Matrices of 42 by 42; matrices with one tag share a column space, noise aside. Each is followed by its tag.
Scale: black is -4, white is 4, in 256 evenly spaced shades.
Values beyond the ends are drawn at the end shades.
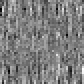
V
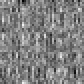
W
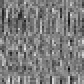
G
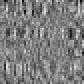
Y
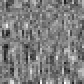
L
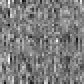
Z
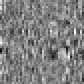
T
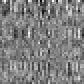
Y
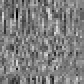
G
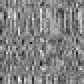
G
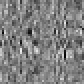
T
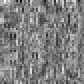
W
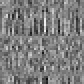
G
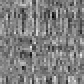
G
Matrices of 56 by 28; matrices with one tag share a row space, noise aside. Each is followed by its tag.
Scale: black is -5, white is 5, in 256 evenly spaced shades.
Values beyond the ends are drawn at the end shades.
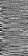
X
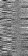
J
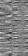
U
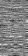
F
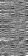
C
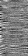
X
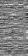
F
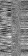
J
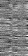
U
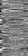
X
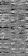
C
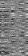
C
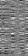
C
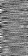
X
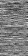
F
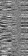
J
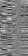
J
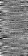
X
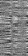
U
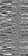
J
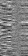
J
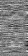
F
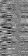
J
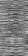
F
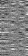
C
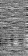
F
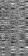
C
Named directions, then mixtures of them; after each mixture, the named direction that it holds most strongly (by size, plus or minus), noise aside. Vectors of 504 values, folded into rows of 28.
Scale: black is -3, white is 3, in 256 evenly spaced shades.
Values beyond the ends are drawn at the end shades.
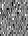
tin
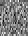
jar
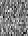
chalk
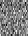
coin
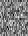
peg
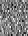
chalk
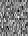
peg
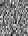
jar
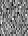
tin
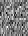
peg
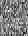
chalk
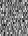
coin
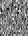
tin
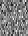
coin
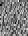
jar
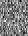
peg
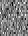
tin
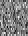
jar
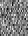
tin
